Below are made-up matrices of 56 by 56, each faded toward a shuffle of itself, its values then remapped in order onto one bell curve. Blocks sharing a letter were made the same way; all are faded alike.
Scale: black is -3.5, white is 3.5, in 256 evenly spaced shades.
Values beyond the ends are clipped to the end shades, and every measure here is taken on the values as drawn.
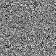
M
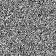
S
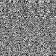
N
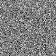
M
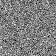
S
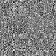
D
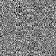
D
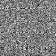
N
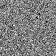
S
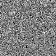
M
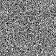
M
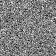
S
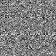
N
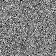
S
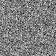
S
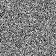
S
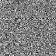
N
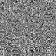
D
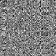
D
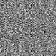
D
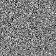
M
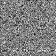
N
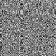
D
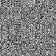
D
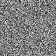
S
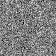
S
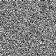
N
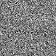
M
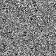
M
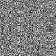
D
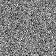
S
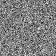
S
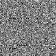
N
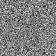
N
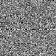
N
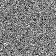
S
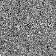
M
